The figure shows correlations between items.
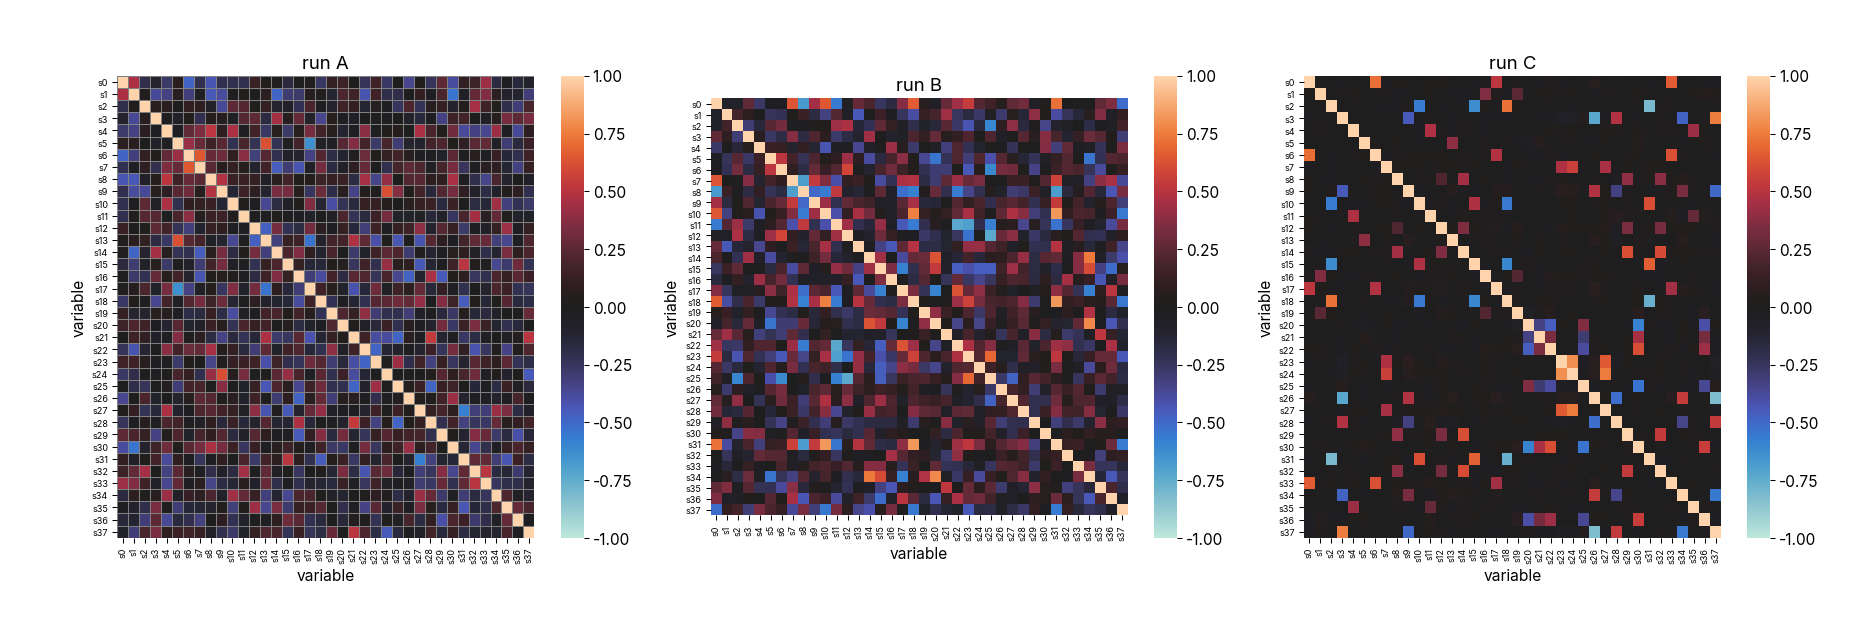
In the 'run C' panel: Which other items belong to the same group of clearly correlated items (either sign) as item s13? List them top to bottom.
s5
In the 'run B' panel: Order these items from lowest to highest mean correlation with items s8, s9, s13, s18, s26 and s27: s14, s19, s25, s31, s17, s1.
s1, s25, s19, s17, s14, s31
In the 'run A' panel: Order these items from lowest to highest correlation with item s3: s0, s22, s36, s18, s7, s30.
s18, s7, s0, s22, s30, s36
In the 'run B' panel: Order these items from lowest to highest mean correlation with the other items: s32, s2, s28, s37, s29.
s37, s29, s2, s32, s28
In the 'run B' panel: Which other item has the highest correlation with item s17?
s22
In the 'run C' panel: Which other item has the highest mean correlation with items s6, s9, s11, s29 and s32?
s14
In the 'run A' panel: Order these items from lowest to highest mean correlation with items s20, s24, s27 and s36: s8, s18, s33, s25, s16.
s33, s25, s16, s18, s8
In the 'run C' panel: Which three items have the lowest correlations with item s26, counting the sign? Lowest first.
s37, s3, s28
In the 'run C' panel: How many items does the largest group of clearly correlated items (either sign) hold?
6
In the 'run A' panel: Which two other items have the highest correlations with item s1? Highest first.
s0, s33
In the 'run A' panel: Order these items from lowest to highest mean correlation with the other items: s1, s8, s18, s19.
s1, s19, s18, s8
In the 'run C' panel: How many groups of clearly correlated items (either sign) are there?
9
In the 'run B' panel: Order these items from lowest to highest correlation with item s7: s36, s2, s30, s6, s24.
s2, s6, s30, s24, s36
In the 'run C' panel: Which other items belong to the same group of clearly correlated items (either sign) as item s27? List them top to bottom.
s7, s23, s24
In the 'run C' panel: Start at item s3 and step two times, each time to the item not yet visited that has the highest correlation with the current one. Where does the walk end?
s28
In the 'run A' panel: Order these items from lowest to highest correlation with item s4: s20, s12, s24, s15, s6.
s15, s20, s24, s12, s6
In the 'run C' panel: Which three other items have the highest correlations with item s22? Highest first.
s30, s36, s21
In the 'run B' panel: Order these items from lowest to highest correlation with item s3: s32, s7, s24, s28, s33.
s32, s24, s33, s28, s7
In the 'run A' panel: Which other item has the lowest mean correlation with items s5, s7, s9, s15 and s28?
s17
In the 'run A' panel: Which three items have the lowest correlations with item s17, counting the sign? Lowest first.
s5, s13, s21
